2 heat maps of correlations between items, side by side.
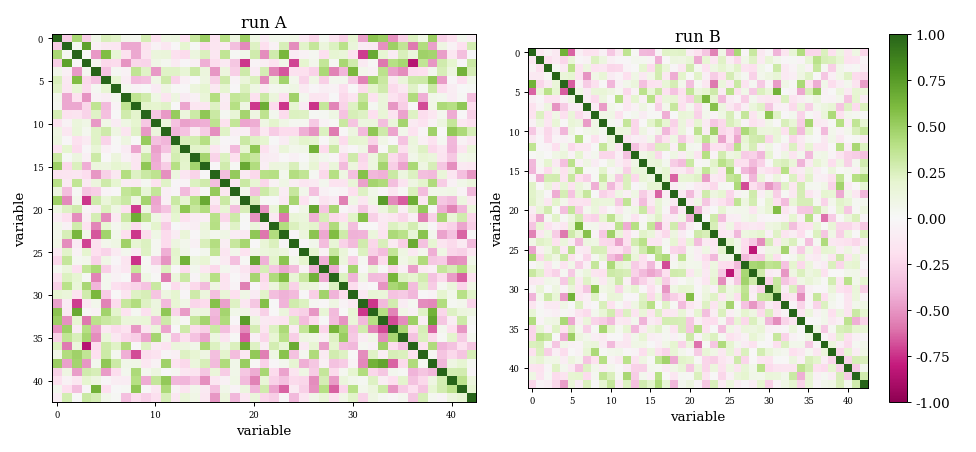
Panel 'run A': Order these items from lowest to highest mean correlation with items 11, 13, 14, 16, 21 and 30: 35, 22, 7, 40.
35, 22, 40, 7
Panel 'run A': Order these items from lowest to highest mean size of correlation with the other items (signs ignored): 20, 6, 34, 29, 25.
6, 25, 29, 20, 34
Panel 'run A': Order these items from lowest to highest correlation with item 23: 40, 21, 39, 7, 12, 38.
21, 39, 40, 7, 12, 38
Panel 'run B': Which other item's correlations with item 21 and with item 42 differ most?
37
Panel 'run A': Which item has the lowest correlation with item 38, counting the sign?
34
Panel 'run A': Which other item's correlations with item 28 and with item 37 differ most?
16
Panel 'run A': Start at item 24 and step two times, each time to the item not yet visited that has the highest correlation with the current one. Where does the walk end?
19
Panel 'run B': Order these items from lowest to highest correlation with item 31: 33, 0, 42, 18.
0, 18, 33, 42
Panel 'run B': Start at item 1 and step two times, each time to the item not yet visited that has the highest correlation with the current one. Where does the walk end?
5
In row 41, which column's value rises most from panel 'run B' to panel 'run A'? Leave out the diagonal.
4
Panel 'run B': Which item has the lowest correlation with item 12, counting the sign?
22
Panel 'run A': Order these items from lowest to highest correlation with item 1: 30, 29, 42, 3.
30, 42, 29, 3
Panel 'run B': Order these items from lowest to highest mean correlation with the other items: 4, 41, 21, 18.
4, 18, 21, 41
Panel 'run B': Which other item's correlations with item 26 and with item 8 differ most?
17
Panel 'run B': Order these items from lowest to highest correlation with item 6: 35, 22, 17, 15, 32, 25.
25, 35, 17, 32, 15, 22
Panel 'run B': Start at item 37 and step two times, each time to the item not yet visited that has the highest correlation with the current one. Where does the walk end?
14
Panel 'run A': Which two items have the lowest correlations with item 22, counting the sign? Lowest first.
4, 41
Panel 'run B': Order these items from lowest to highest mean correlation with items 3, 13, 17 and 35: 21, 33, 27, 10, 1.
27, 10, 33, 1, 21
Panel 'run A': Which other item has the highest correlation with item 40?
11
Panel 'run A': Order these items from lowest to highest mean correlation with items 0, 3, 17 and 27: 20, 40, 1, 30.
20, 40, 1, 30
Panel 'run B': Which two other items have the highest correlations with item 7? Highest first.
23, 18
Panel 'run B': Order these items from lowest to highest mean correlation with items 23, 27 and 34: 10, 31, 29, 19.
31, 19, 10, 29
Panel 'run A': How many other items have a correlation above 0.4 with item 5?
4
